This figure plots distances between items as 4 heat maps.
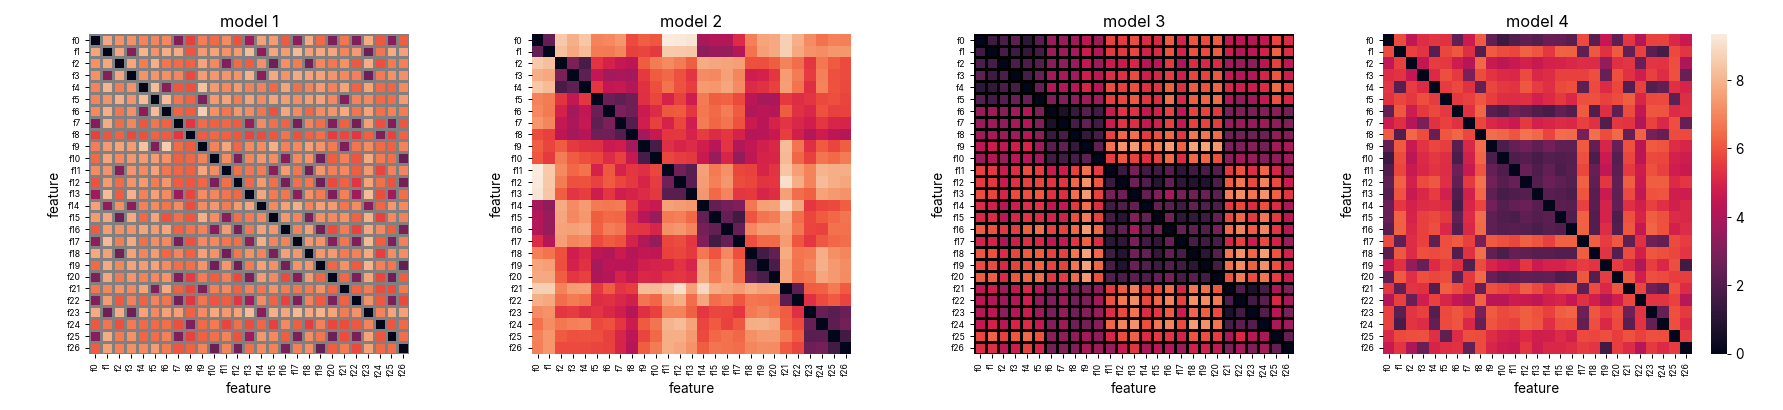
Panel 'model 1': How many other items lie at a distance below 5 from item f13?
6
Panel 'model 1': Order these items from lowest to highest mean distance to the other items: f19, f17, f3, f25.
f25, f17, f19, f3
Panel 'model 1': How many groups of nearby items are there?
7
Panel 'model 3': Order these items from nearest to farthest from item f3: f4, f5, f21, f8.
f4, f5, f8, f21
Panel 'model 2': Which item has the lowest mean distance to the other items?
f8
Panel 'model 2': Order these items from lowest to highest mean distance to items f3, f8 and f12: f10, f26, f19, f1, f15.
f19, f10, f26, f15, f1
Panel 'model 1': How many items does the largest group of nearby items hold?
7
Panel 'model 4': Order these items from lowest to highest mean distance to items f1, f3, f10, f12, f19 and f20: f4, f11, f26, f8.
f11, f26, f4, f8
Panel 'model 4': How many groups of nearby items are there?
5
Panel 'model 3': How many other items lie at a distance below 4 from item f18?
9
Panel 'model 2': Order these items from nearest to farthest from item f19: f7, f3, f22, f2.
f7, f3, f2, f22
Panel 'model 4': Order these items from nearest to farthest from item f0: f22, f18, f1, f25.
f18, f22, f25, f1
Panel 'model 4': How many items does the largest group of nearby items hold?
12
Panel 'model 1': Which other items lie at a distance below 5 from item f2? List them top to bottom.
f11, f15, f18
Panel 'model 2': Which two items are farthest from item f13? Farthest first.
f0, f1
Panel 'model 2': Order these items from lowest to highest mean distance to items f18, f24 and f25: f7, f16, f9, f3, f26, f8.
f26, f8, f7, f9, f3, f16
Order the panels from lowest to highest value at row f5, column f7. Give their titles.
model 2, model 3, model 4, model 1
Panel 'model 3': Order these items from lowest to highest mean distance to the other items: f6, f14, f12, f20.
f6, f14, f12, f20
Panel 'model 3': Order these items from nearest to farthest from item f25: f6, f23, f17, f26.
f26, f6, f23, f17
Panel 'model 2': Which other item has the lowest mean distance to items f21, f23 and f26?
f25
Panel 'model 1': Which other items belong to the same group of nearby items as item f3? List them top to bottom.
f1, f14, f23
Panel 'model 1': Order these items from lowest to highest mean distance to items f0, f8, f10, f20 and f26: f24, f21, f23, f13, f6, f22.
f22, f13, f24, f21, f6, f23
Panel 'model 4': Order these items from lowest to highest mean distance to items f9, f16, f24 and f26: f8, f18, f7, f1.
f18, f7, f1, f8
